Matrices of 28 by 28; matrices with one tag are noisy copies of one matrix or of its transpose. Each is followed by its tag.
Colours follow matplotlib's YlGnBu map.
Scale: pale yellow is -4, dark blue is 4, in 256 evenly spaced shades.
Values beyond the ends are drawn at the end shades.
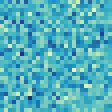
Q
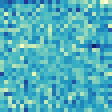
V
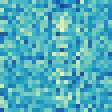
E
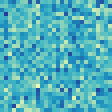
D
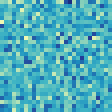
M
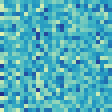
M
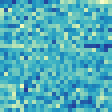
V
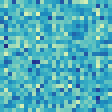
D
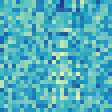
E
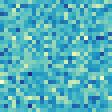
D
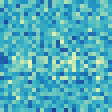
E
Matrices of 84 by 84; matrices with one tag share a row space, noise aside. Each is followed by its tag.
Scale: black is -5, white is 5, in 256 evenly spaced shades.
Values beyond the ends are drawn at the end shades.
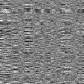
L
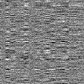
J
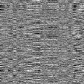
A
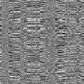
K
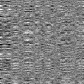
L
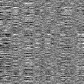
L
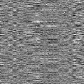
A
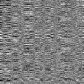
L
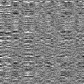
L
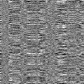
K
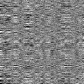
L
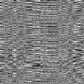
A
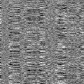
K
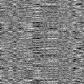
A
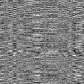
A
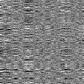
L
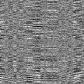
A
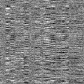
J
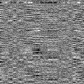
A
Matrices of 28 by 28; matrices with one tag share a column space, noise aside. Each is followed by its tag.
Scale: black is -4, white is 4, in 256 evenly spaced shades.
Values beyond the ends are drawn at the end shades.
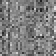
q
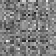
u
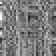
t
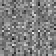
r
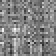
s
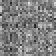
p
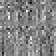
t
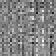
s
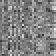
q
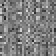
s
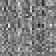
p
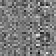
r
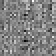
u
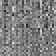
p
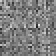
p
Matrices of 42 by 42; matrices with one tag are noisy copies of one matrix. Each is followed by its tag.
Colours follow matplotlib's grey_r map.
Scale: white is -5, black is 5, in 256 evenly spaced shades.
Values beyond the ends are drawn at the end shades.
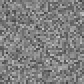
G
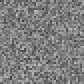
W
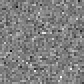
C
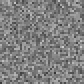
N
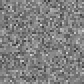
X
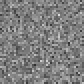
G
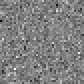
N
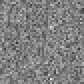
N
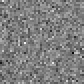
X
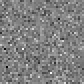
G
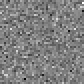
W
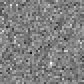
X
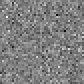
N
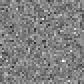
X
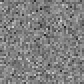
C
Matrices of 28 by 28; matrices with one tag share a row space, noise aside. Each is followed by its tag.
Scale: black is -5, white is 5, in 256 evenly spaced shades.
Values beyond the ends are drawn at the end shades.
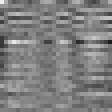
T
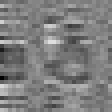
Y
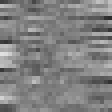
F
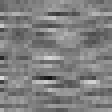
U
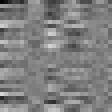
Y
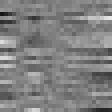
F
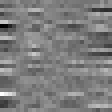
F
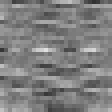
U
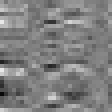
Y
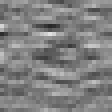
U
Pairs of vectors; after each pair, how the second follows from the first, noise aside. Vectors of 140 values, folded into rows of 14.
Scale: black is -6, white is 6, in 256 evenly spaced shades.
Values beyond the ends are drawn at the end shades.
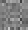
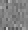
reversed, negated, partly zeroed.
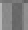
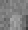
wrapped around, negated, partly zeroed.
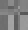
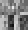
negated, scaled up.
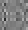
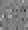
reversed, negated, partly zeroed.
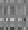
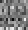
negated, scaled up.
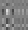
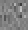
reversed, negated, partly zeroed.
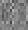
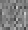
reversed, negated.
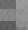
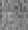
wrapped around, partly zeroed.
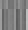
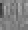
wrapped around, negated, partly zeroed.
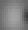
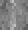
wrapped around, negated, partly zeroed.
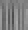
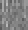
wrapped around, negated, partly zeroed.
